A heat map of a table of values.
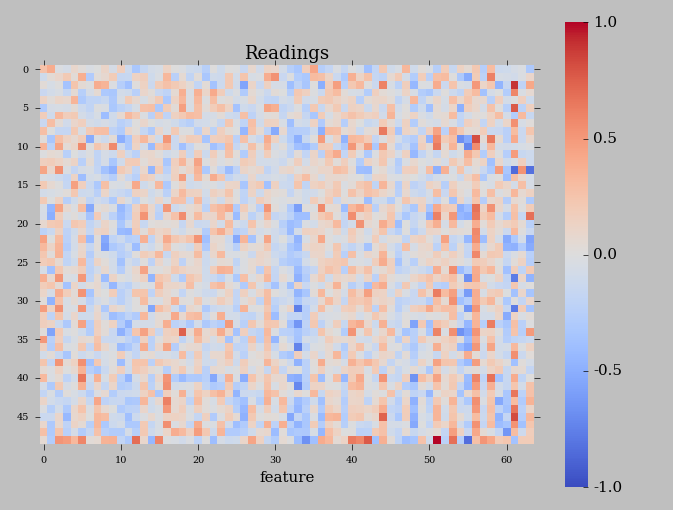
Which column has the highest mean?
56
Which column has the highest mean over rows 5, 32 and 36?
61
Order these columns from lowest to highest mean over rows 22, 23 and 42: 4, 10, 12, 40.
12, 10, 4, 40
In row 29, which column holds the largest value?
51
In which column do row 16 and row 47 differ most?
60
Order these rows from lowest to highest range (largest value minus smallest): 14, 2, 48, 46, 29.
14, 46, 29, 2, 48
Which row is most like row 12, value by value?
4
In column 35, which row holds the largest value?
0
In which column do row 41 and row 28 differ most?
33
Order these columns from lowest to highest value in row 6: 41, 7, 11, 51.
7, 51, 41, 11
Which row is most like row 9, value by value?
18
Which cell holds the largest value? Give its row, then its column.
48, 51
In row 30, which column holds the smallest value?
1
